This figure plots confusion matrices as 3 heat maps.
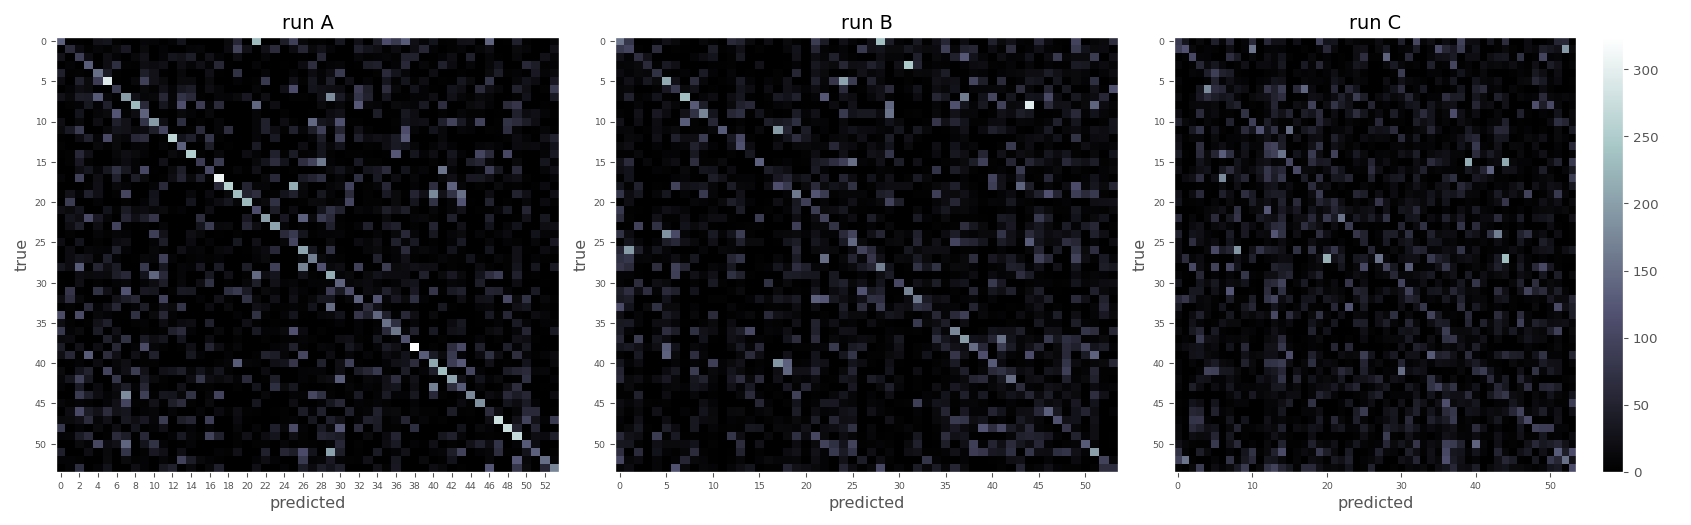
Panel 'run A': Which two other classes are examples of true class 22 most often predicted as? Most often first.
26, 3
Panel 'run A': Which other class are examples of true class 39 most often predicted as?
3
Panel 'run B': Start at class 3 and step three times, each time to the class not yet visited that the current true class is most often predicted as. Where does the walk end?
1
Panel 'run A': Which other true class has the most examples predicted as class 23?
28
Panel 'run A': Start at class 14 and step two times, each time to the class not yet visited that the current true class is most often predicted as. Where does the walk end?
25
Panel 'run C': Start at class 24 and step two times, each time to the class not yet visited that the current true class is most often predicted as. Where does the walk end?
35
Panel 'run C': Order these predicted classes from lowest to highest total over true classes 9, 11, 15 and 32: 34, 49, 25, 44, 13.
49, 25, 34, 13, 44
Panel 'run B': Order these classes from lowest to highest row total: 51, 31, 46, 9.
46, 31, 9, 51
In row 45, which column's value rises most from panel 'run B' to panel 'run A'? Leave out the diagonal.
7
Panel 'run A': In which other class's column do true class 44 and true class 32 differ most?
7
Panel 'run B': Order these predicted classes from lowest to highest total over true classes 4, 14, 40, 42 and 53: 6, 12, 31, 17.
31, 12, 6, 17
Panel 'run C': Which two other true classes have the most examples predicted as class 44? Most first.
27, 15
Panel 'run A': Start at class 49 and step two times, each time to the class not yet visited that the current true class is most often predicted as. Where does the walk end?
41
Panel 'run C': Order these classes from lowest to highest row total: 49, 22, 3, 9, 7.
49, 3, 9, 7, 22
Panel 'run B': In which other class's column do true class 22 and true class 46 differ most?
15
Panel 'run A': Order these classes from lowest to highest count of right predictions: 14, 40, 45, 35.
35, 45, 40, 14
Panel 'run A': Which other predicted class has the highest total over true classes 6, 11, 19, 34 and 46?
2
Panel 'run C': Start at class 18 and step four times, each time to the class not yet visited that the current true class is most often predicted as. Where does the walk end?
4
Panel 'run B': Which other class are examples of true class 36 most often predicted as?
14
